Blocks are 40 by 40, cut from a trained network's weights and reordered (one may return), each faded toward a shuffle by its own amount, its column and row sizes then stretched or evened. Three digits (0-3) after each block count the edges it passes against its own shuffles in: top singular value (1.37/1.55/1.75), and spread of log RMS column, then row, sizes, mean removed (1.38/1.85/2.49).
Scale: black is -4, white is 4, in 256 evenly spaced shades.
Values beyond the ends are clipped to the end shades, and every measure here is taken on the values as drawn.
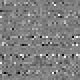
0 0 3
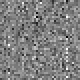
0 2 0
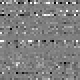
2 0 3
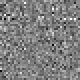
2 1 0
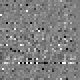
2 1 2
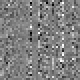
0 3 0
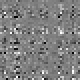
0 3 3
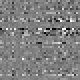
3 1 3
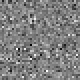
0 1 2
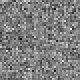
0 0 0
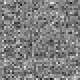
2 2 1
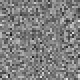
1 2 0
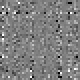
1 3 1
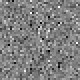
0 1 0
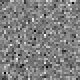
0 0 0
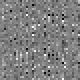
1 3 0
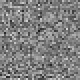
1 1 1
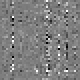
1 3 1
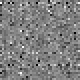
2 2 1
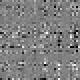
0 3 3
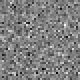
2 0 1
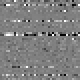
3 0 3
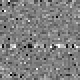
2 0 2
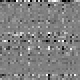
2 1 3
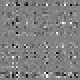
1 2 3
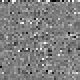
1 0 2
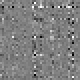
3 2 1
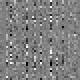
2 3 0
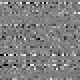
2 0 3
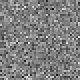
3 0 1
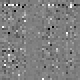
2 2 1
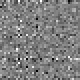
2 1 1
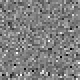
1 0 0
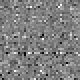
1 0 2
